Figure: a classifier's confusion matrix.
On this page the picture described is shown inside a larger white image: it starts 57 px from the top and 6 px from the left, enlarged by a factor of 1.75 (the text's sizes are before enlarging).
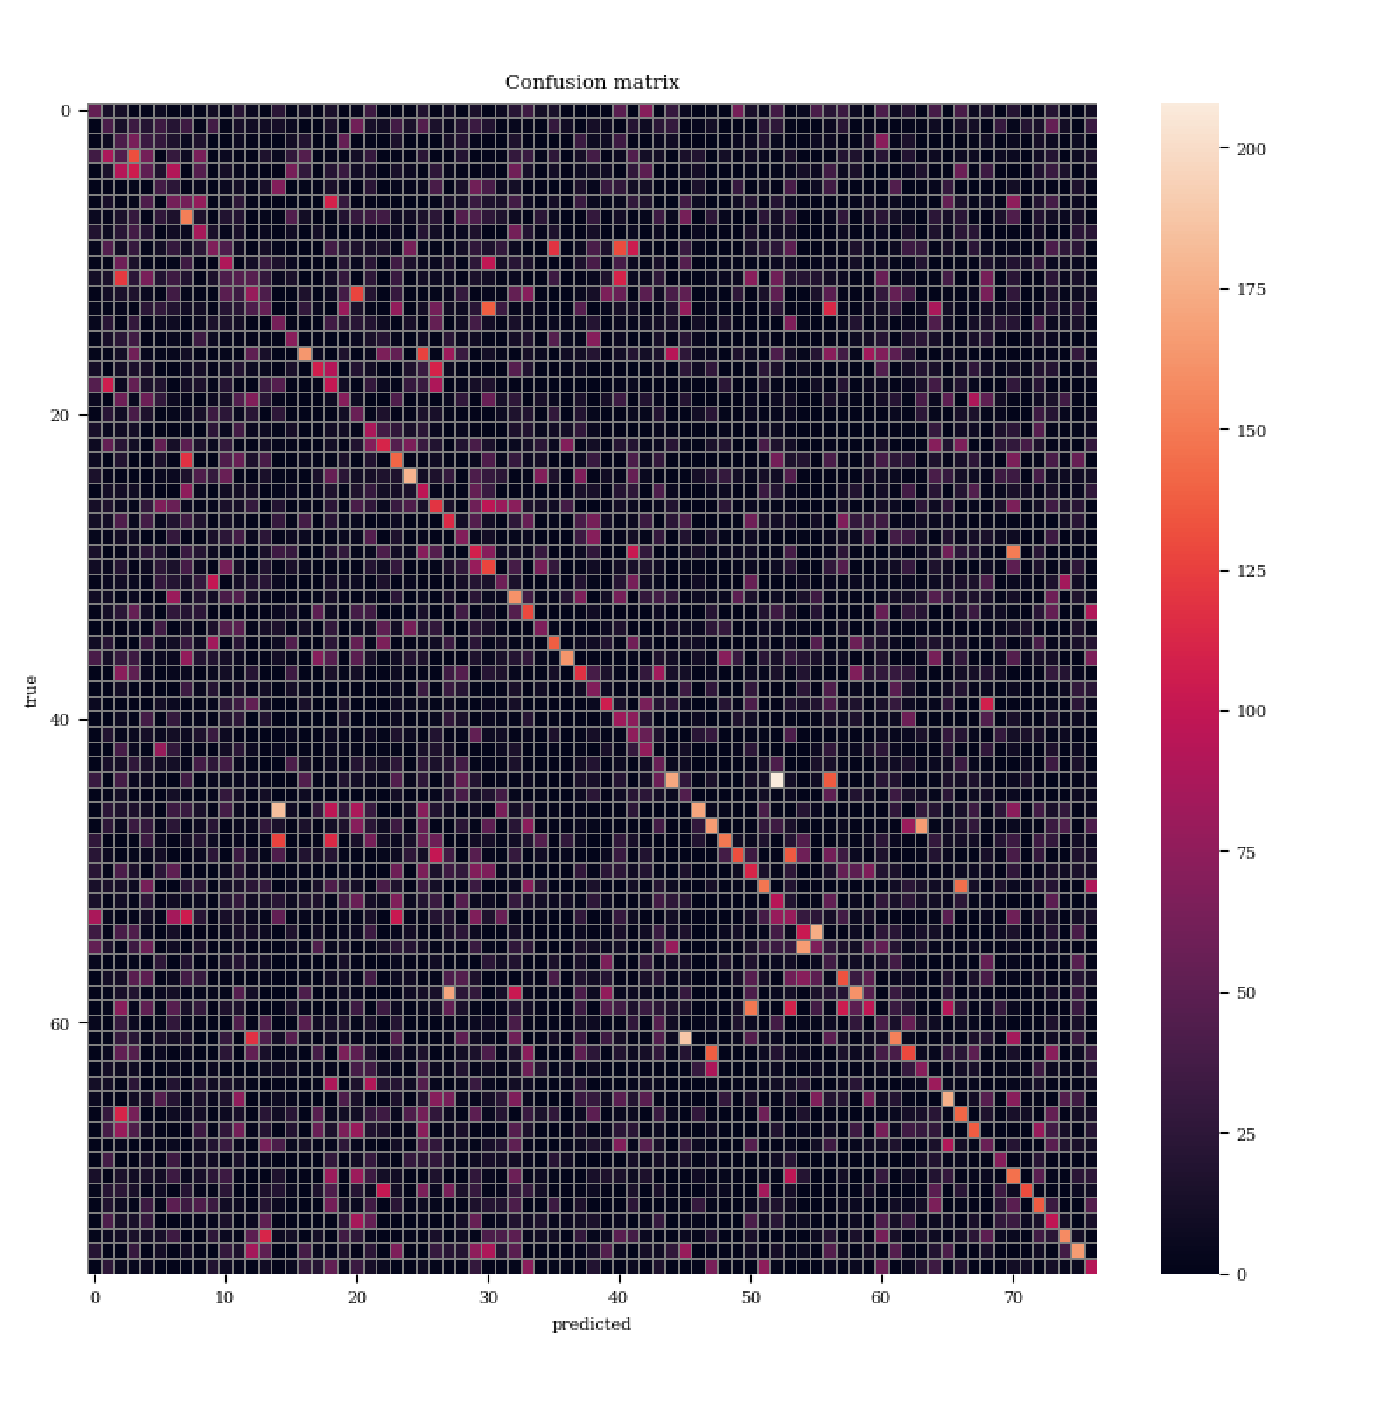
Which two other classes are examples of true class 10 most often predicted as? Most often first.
30, 2
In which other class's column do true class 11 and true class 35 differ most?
2
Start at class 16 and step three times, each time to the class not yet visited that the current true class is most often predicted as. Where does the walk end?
45
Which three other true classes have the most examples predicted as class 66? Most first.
51, 22, 4
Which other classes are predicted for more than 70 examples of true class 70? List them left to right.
18, 20, 53
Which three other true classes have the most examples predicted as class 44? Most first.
16, 55, 12
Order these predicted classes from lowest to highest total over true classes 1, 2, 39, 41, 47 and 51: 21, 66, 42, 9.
21, 9, 42, 66
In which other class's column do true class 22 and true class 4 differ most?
3
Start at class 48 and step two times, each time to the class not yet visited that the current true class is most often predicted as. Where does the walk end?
53
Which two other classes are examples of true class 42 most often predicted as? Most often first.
5, 2
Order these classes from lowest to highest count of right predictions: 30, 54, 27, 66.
54, 27, 30, 66
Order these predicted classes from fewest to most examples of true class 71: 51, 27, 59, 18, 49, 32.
49, 59, 32, 18, 27, 51
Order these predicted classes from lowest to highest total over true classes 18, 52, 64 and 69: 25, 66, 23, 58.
58, 66, 23, 25
